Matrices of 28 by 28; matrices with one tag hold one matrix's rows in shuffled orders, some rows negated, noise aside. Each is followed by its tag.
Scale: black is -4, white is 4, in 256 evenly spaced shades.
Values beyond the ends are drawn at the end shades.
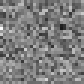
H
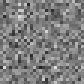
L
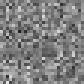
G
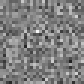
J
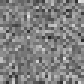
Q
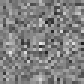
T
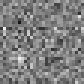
L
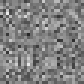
G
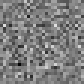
L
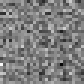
H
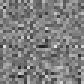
L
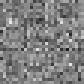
J
